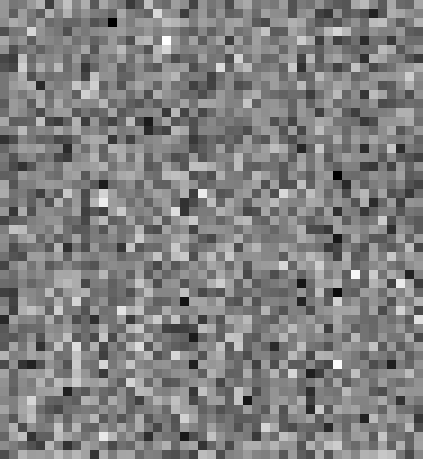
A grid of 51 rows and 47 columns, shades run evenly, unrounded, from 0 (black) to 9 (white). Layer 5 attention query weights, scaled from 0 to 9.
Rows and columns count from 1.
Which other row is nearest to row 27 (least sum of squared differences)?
20
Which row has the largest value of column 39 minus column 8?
44
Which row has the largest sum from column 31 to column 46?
30
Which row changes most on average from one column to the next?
39
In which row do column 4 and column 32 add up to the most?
45
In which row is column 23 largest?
22
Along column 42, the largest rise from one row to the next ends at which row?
3
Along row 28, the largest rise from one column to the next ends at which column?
15
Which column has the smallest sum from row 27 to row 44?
2
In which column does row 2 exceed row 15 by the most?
18
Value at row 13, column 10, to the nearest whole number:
4
